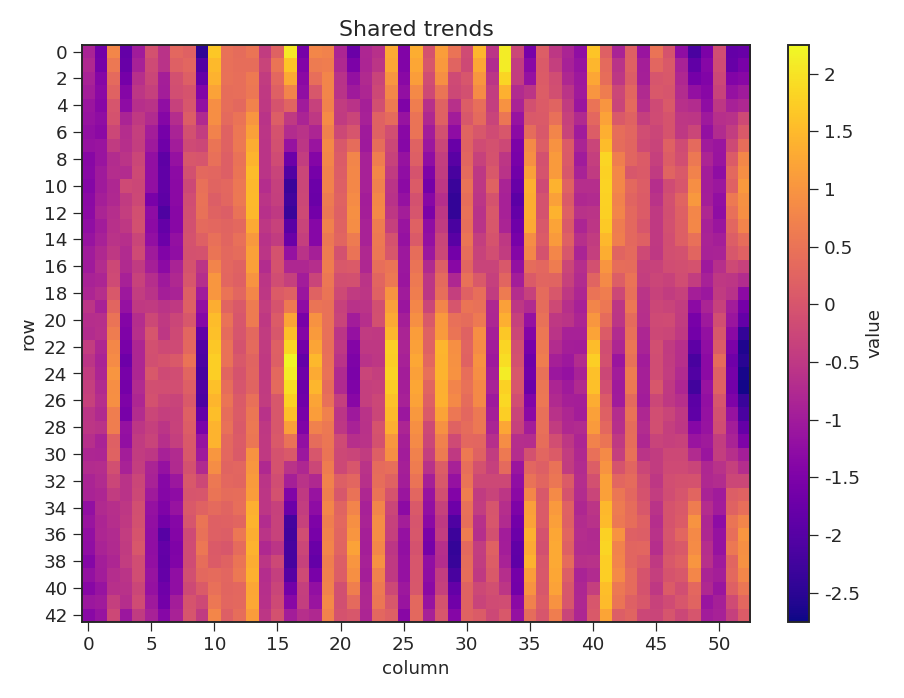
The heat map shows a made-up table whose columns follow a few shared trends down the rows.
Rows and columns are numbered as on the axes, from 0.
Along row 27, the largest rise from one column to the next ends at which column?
10
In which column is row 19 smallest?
52
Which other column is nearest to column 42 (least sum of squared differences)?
23
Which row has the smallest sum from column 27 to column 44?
11
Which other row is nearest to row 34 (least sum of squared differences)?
14
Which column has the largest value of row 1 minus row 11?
16
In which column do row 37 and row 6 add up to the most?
41
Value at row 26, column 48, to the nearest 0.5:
-2
